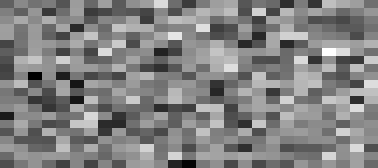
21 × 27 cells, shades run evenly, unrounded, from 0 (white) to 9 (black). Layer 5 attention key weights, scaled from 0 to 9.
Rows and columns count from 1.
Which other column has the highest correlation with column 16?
6
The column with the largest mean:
1
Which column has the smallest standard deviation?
2
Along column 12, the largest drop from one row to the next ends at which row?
15
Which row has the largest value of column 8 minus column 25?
17
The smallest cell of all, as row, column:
7, 24
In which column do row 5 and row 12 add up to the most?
16
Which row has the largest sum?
21
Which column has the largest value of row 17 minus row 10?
19
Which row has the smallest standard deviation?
18
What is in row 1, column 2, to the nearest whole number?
4
